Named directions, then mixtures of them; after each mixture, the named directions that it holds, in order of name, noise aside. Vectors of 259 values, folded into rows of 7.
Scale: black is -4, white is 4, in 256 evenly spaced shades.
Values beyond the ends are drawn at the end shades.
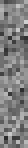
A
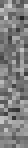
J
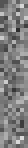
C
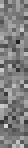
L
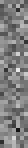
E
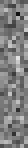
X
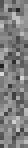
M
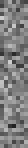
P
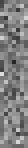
C, M.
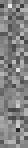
E, J.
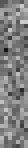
A, C, P.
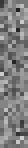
C, M, P.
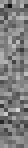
J.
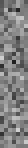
J, M, P.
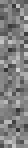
E, X.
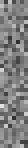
J, L.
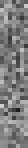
J.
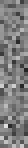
L, P, X.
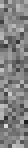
L.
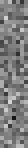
J, L, P.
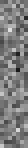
E, P, X.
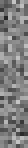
C, J.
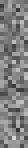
C, E, J.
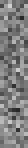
E, J.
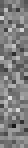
J, P.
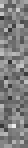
P.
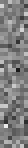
L.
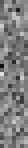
M.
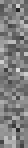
E.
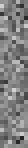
C.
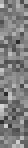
L.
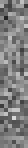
J.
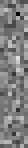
X.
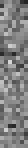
P.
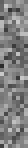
M.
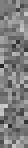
E, L, M.
